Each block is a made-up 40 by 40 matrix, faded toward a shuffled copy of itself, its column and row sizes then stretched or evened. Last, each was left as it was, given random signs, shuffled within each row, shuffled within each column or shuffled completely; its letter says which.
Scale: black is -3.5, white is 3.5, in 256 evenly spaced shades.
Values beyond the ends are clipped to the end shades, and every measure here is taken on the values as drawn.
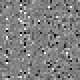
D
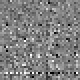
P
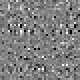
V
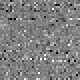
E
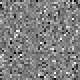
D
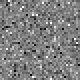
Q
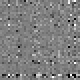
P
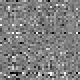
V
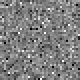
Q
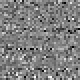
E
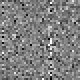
D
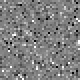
Q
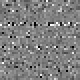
E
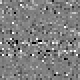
E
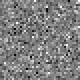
Q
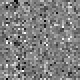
D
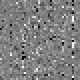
D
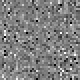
D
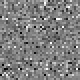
E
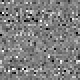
E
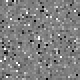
Q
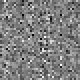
D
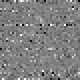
E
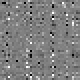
V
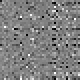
V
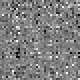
P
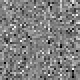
D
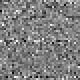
E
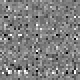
V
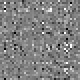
P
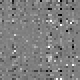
P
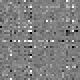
V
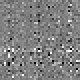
P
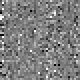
D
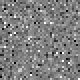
Q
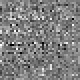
P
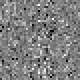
D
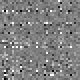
P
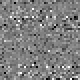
E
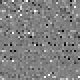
E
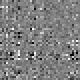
V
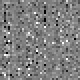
D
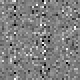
D
